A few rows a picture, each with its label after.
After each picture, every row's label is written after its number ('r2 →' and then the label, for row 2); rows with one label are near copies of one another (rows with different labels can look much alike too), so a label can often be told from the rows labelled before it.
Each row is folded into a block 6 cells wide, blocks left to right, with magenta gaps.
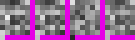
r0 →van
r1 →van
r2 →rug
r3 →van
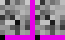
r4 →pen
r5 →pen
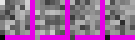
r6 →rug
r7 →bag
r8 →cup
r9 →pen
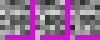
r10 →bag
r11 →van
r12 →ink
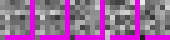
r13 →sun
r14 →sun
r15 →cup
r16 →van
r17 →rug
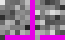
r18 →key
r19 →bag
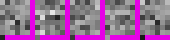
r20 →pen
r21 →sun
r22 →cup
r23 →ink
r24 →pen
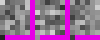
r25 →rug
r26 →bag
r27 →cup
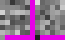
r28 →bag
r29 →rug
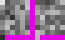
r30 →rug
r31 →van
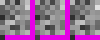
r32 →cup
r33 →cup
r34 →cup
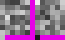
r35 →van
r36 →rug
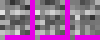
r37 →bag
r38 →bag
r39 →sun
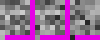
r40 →van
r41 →ink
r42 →pen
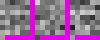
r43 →bag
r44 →key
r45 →ink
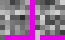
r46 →sun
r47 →van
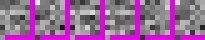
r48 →ink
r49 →key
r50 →ink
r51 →bag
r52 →cup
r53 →key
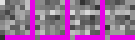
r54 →rug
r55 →sun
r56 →bag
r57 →ink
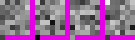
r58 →cup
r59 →pen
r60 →ink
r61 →key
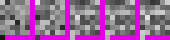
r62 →pen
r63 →key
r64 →van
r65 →van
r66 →van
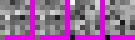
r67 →sun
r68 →sun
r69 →rug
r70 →pen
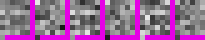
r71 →bag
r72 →key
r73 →bag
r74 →rug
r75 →van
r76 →cup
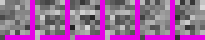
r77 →key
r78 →van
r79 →ink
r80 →van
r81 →cup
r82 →cup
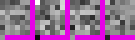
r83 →ink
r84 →rug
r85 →ink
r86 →pen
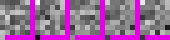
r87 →van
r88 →rug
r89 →ink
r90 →key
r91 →key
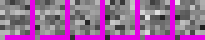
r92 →bag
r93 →ink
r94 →pen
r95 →cup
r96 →sun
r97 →key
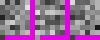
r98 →cup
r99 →bag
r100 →key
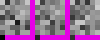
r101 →pen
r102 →pen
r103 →cup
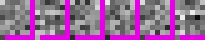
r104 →key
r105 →bag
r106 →cup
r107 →rug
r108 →key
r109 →sun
